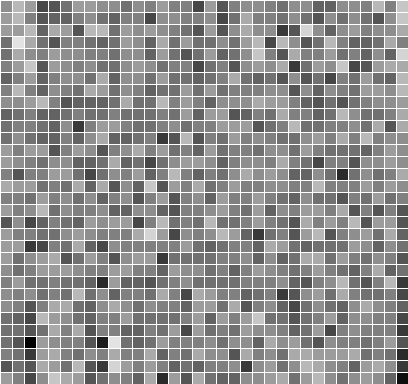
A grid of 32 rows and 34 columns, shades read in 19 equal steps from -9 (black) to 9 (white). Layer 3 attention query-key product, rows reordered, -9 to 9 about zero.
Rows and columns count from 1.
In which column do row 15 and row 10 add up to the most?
34
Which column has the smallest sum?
25
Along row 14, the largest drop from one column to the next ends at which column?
11
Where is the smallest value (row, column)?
29, 3
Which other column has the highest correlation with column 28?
22
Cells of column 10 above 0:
13
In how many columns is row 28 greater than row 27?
12
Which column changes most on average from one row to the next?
9
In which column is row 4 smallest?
23
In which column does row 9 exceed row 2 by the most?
4
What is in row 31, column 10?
6
